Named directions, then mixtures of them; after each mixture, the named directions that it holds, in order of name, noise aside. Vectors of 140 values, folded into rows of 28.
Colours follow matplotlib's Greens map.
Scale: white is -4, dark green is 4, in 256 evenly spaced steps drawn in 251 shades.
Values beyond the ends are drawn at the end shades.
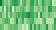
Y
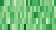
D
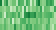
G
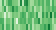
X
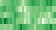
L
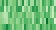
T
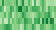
G, L, T.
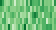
D.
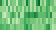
D, G, X.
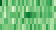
G, Y.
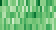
D, G.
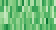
T.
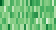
D, Y.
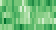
L.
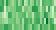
T.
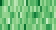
D, G.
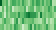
G, Y.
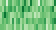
G, L, T.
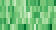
D, L, Y.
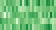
G, L, X.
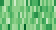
D.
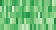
Y.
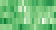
L.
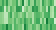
T.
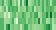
D, X.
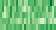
L, T, Y.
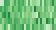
D, X, Y.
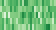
X, Y.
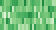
X, Y.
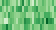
L, T, Y.
